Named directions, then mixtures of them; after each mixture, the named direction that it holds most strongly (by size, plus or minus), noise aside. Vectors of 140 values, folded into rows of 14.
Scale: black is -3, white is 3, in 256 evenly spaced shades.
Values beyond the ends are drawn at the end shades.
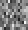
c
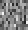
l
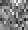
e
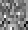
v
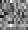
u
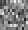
e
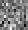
v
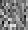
l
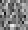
c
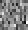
l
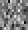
c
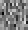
l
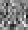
l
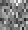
e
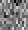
e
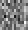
c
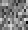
e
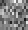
e
